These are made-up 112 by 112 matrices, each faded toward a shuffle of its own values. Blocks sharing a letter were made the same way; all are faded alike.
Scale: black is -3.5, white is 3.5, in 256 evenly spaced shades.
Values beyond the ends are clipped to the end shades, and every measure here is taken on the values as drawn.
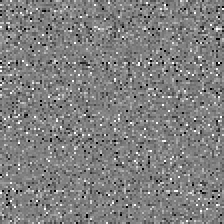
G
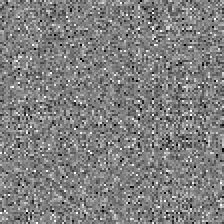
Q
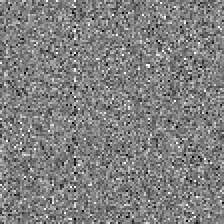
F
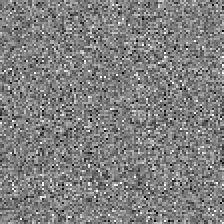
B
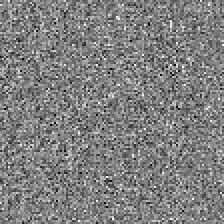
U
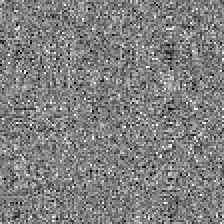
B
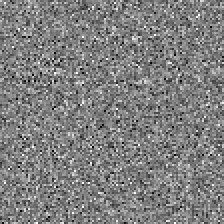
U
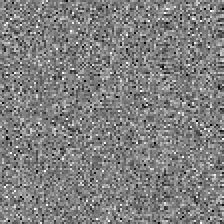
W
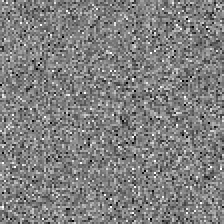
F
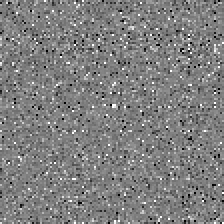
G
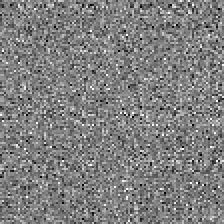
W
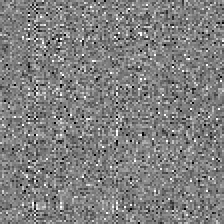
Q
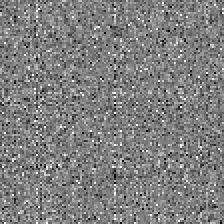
Q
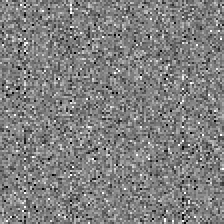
F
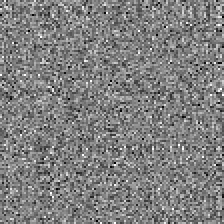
B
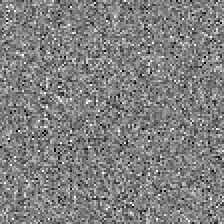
F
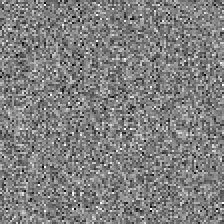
U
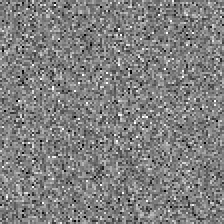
F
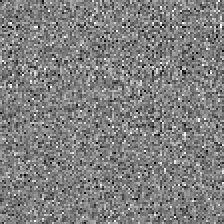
W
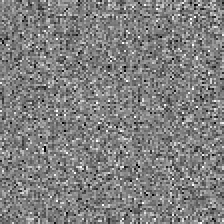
W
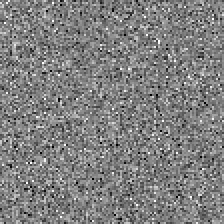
F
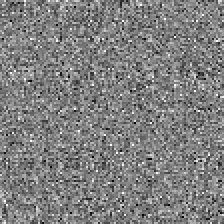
B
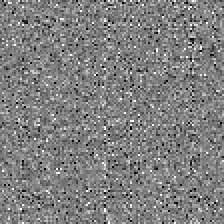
Q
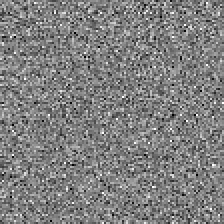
U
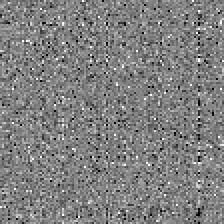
Q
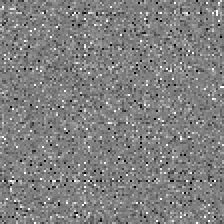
G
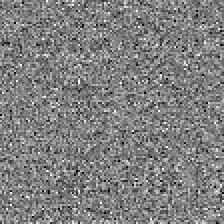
B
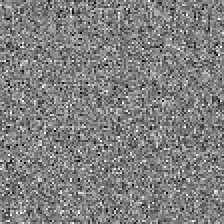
U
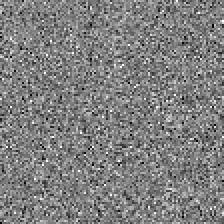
B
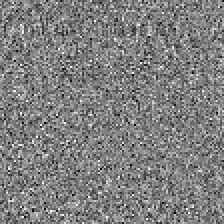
U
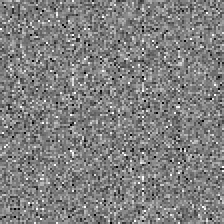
F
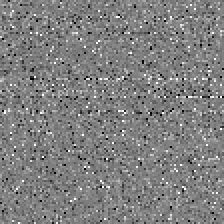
G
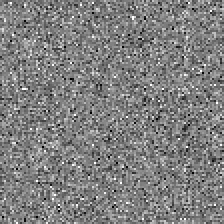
F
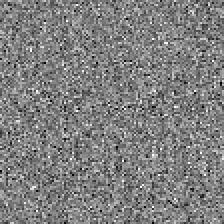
U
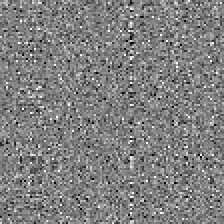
Q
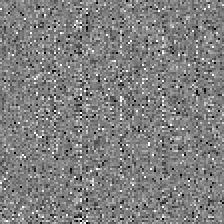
Q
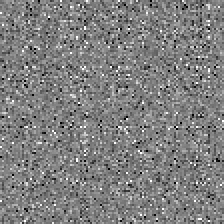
Q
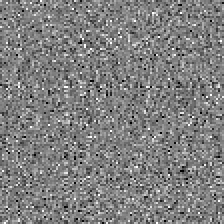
Q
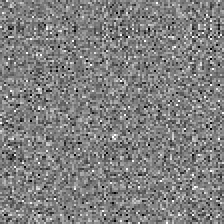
W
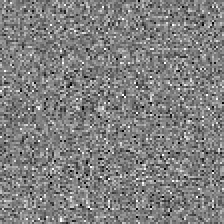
W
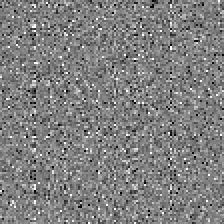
Q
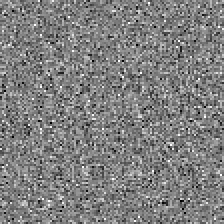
W
